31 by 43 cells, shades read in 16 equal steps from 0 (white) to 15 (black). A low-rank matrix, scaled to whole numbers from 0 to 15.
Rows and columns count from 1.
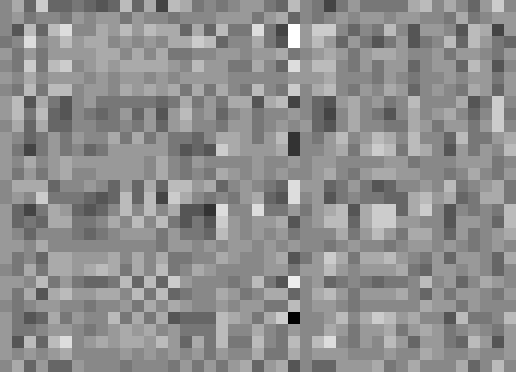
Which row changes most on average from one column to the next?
3
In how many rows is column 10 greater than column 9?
8
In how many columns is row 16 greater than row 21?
17
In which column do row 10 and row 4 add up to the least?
25
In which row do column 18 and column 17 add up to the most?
18
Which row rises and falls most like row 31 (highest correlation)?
9
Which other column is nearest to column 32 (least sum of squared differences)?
29
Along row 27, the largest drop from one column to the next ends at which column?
26
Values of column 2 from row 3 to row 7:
10 7 8 8 7
